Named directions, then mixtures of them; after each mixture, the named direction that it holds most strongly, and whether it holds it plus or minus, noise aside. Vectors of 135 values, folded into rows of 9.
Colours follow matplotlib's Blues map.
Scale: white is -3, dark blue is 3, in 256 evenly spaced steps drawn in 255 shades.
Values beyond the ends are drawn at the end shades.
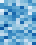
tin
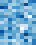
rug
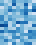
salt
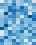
tin, plus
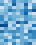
salt, plus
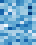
tin, minus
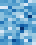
rug, minus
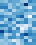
rug, plus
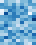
tin, plus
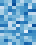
salt, plus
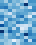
rug, plus
